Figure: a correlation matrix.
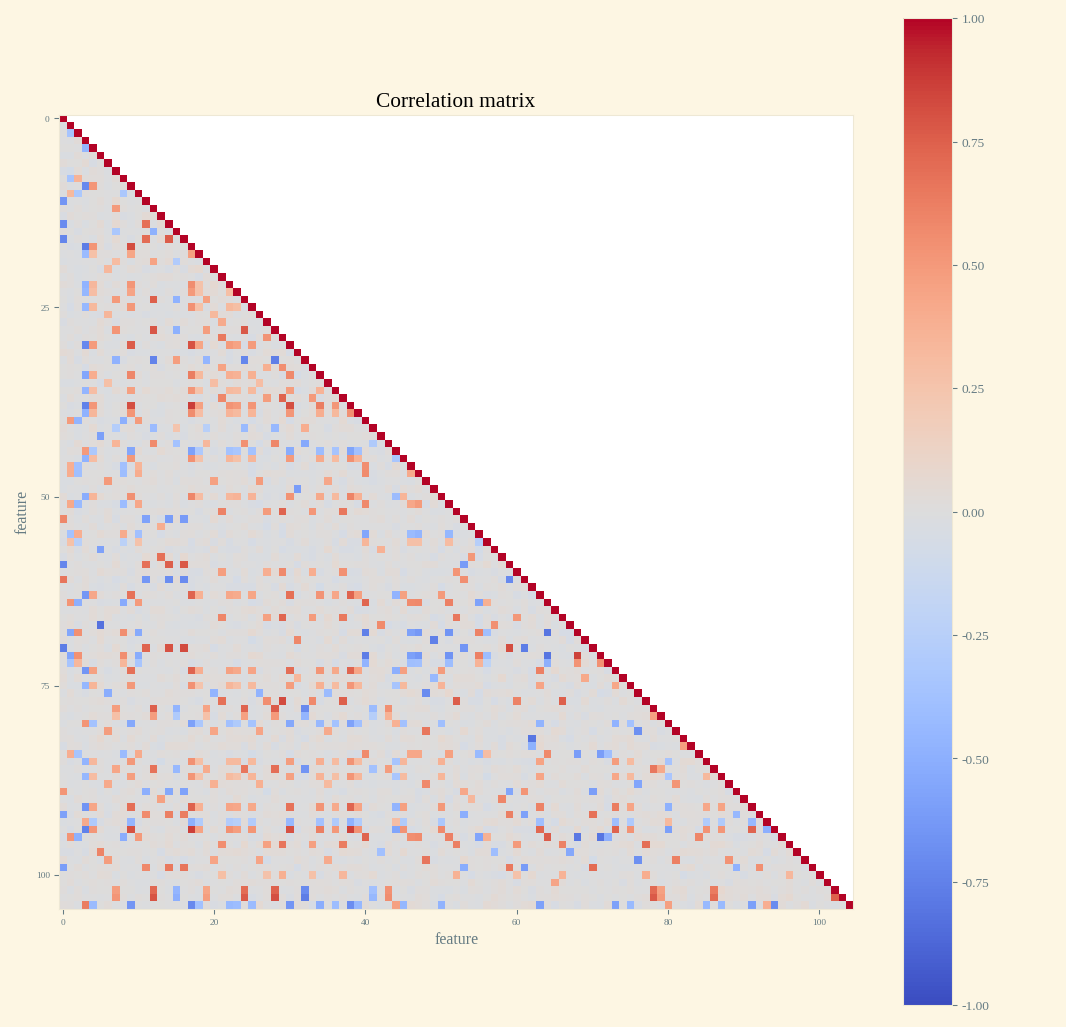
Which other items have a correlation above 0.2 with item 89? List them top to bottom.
0, 53, 61
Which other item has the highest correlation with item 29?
77
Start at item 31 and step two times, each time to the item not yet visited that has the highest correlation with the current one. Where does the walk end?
74
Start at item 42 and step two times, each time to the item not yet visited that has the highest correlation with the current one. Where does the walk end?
57
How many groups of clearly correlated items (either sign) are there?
11
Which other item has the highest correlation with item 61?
0
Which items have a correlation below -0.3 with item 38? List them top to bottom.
3, 44, 80, 93, 104
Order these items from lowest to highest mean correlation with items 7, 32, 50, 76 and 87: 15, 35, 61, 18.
35, 61, 15, 18
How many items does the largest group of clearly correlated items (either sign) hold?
26
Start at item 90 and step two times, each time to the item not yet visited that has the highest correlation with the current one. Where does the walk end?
13
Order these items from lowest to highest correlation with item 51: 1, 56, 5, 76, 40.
5, 76, 56, 1, 40
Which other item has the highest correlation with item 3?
104
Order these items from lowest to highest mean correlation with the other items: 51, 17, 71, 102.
71, 51, 102, 17
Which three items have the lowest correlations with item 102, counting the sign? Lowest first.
32, 15, 41
